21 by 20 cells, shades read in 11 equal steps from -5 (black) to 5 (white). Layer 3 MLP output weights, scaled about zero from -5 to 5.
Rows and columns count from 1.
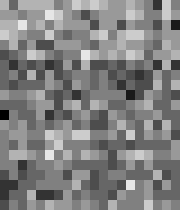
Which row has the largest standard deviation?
3
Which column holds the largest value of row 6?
10
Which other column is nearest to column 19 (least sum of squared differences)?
8
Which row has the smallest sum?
7
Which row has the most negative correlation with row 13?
9
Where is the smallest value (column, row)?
1, 12
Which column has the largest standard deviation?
6
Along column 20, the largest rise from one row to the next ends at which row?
4
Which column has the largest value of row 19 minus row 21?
15
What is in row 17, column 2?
0
